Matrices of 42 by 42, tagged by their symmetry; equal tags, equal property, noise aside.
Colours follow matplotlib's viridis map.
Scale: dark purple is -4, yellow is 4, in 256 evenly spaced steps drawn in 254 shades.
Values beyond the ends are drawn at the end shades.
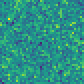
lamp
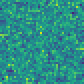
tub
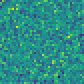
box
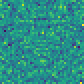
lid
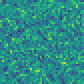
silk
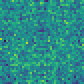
lid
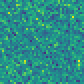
silk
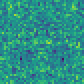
lid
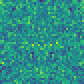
lid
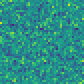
tub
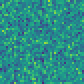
tub
